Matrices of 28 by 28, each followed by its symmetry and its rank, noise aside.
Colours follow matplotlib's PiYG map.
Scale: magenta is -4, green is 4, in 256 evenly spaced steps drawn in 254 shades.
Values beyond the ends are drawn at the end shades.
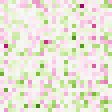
no symmetry, rank six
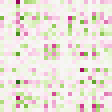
no symmetry, rank four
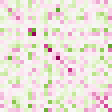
symmetric, rank four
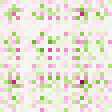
symmetric, rank three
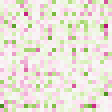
antisymmetric, rank six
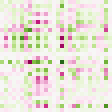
no symmetry, rank three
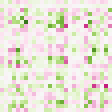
no symmetry, rank four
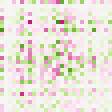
no symmetry, rank three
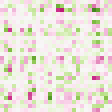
no symmetry, rank four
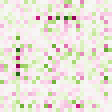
antisymmetric, rank six
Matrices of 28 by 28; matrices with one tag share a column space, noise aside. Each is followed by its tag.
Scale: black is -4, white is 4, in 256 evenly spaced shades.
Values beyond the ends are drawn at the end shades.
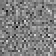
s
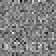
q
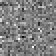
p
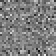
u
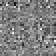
p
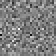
p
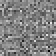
s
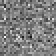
p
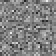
q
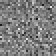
p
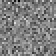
u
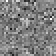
u
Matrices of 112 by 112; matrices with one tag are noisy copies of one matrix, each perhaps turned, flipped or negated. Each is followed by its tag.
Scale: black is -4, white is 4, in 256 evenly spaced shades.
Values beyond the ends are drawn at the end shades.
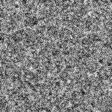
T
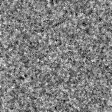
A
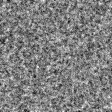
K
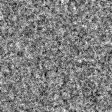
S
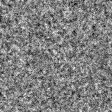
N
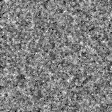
T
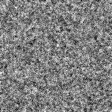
T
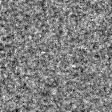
S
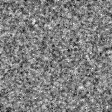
A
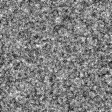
S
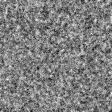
N
